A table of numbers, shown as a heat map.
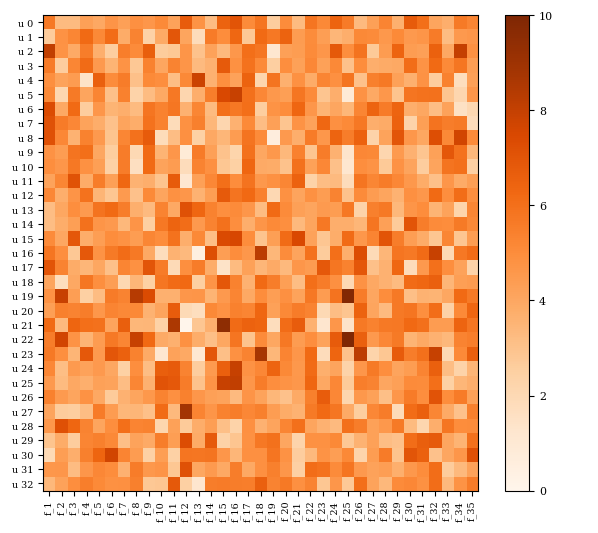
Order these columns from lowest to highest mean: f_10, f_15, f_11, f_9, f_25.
f_25, f_10, f_9, f_11, f_15
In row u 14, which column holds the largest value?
f_30
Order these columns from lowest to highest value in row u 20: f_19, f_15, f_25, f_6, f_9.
f_25, f_9, f_19, f_15, f_6
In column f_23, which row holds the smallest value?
u 21
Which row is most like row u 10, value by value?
u 9
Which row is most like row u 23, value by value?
u 16
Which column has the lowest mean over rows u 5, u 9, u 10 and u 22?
f_12
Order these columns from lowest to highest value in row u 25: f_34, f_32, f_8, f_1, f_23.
f_34, f_23, f_1, f_8, f_32
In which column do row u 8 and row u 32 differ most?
f_19
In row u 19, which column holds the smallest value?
f_4
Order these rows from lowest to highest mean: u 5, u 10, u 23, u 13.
u 10, u 5, u 13, u 23
